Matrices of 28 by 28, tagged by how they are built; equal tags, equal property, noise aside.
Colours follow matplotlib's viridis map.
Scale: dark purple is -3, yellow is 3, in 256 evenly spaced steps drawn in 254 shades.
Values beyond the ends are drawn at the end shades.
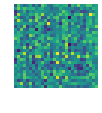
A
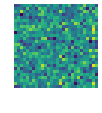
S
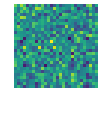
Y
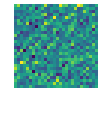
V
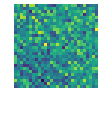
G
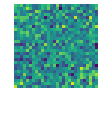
Y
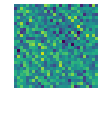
G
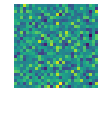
S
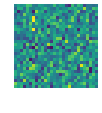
Y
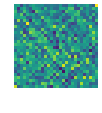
G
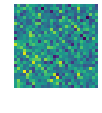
G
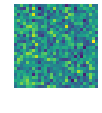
S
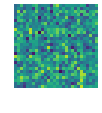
A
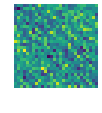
G
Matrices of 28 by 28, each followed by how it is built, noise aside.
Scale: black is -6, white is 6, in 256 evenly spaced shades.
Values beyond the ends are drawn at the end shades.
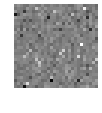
sparse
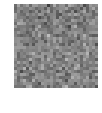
repeating columns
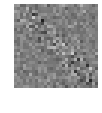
banded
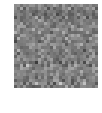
repeating columns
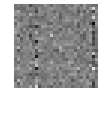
uneven columns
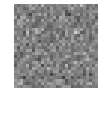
repeating columns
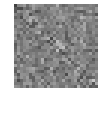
banded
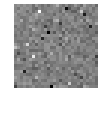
sparse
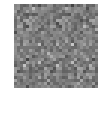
repeating columns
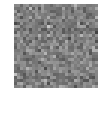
repeating columns
